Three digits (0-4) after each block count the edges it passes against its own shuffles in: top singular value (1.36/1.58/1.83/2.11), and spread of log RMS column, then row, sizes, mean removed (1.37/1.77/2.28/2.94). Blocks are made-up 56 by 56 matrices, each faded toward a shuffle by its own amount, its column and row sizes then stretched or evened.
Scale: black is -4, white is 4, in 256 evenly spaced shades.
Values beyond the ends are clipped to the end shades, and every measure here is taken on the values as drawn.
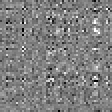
4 3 2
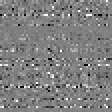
3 1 4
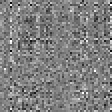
4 3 1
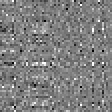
4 3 2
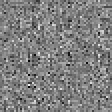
2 2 0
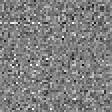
2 1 2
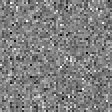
2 0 0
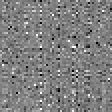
4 2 0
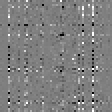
4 4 2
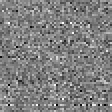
0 0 3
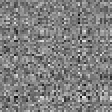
4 3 2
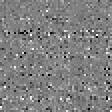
1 1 3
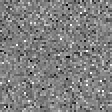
1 0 0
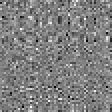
4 2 1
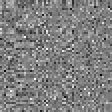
4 2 0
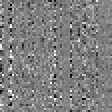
3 4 1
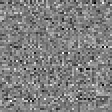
2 0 3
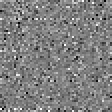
1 1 2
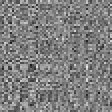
4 3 0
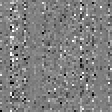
1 4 0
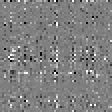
4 3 3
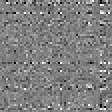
4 2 3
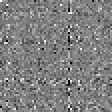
2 2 3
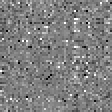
2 1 2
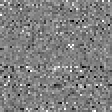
2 0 3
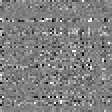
2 2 4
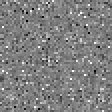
0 1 1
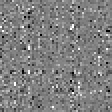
2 3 1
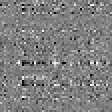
4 2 3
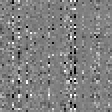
4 4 2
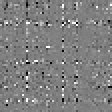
4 3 3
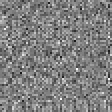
4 1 0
